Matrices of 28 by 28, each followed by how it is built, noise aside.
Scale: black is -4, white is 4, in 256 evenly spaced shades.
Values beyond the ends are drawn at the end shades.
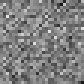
Hankel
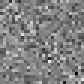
block diagonal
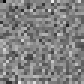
noise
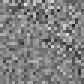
upper triangular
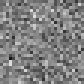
noise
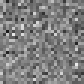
low rank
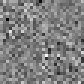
block diagonal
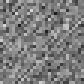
Hankel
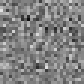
low rank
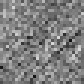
Hankel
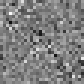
block diagonal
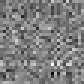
low rank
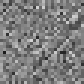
Hankel
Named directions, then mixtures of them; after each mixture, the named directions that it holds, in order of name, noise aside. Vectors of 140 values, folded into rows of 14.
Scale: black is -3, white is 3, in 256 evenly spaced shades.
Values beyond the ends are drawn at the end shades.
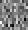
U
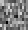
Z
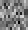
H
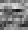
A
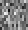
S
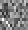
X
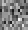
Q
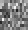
A, X, Z.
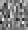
H, X, Z.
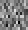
H, U.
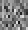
H, Q, U.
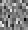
U, Z.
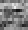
A.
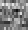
A, Z.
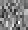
H, U, X.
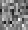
Q.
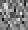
H, X.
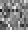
A, S, X.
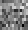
A, Q, U.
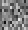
Q.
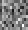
Q, U.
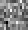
U, Z.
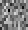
S.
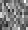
A, H, S.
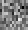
Q, S.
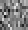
A, S, X.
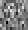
H, Q, Z.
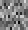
H.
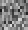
Q.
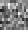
A, X, Z.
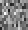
S.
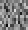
H, U, X.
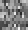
A, H, S.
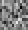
Q, U, Z.
